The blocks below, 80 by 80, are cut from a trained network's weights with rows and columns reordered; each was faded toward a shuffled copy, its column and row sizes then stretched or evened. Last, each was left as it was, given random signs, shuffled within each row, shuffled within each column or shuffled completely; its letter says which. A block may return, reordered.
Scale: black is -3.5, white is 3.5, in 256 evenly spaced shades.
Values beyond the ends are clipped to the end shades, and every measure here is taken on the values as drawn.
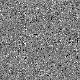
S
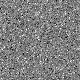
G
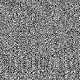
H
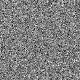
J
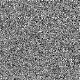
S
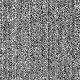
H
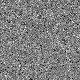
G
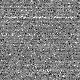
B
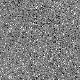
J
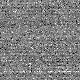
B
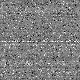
B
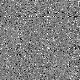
S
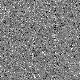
J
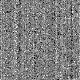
H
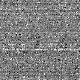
H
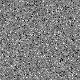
B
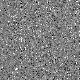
J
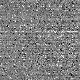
H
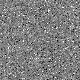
G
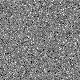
G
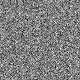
J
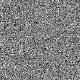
S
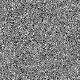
S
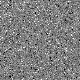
J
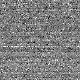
H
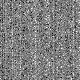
J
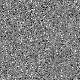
J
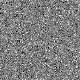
J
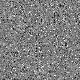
J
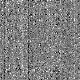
H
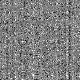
H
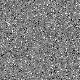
J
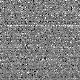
H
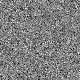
B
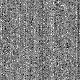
J
